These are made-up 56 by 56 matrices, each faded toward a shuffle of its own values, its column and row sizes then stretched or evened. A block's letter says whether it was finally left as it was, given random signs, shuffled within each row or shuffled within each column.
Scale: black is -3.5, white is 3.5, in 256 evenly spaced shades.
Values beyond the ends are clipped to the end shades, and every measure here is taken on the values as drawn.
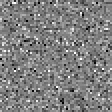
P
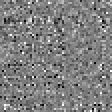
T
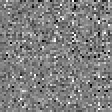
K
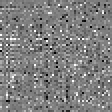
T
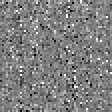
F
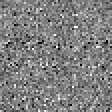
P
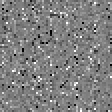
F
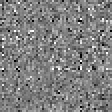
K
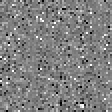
F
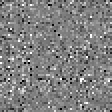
K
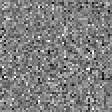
K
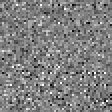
P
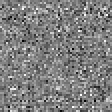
K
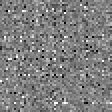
K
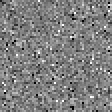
F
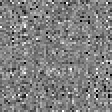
T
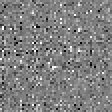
T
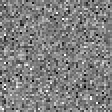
F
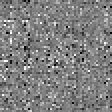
K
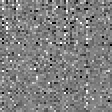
T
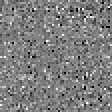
K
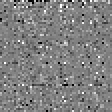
K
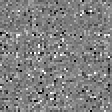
K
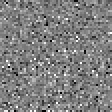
P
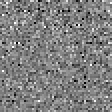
P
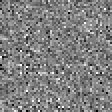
K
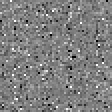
F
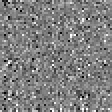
T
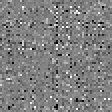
T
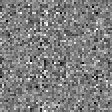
K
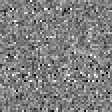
P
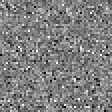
P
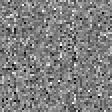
F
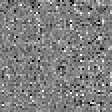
T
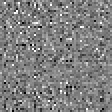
T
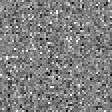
F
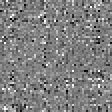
T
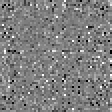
K
